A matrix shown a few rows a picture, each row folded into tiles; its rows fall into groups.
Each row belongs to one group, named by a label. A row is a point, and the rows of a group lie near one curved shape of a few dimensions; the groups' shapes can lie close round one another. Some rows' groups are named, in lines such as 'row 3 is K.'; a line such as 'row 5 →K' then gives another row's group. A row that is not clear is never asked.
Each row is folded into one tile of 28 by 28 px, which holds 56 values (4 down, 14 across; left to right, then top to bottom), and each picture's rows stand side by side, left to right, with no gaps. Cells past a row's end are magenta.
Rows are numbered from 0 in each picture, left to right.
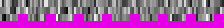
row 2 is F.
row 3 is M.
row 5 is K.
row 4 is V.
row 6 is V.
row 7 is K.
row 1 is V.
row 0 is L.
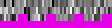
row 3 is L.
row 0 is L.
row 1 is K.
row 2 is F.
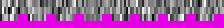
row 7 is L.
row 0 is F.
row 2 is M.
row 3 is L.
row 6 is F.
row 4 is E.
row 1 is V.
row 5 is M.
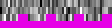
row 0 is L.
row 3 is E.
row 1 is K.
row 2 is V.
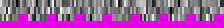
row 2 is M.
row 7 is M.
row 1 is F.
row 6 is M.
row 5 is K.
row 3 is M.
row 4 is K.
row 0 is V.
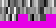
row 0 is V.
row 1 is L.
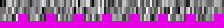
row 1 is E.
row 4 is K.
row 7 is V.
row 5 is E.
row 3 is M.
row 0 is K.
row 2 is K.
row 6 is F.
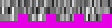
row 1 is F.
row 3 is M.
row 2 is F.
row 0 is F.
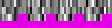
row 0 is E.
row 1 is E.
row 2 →E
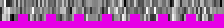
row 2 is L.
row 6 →L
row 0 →M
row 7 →M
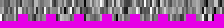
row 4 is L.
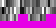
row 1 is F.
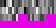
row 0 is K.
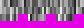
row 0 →V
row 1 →F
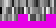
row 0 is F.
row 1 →F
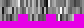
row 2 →V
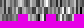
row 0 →V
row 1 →V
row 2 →L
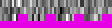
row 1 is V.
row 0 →V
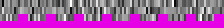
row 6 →K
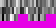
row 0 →M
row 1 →V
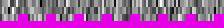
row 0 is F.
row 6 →M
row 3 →F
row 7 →K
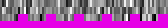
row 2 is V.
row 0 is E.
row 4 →V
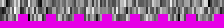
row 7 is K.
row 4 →V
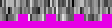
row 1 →F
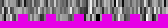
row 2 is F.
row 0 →M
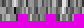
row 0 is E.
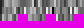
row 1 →K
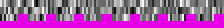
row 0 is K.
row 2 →M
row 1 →M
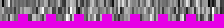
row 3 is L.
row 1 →F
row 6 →V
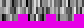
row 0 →L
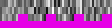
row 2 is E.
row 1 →E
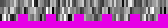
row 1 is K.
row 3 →K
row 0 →L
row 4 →V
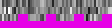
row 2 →F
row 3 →M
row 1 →K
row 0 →V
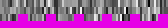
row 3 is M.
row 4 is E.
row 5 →M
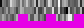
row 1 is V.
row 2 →F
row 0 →K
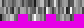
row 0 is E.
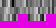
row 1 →K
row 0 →L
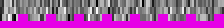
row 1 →K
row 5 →L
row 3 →L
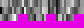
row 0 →F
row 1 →M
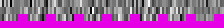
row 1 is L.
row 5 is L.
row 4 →K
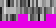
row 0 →M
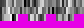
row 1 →L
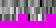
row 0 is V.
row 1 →K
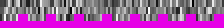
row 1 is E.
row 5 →V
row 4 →L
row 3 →V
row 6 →F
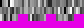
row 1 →V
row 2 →F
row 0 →V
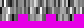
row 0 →M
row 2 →E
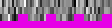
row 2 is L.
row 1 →L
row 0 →E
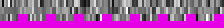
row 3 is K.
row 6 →K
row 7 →K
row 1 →K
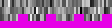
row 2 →K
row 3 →M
